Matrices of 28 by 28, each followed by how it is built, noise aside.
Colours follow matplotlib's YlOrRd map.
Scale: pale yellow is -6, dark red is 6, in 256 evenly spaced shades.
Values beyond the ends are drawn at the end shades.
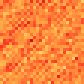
Hankel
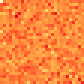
diagonal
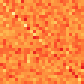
diagonal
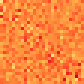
block diagonal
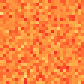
noise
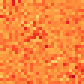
block diagonal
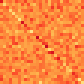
diagonal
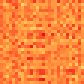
blocks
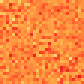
block diagonal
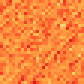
Hankel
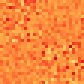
block diagonal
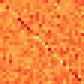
diagonal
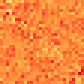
block diagonal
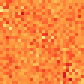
block diagonal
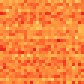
blocks
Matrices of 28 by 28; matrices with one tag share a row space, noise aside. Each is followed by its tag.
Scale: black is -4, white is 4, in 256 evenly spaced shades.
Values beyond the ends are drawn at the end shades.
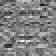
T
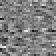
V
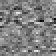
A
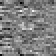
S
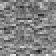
T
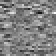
T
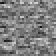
T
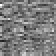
S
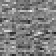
T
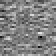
T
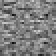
T
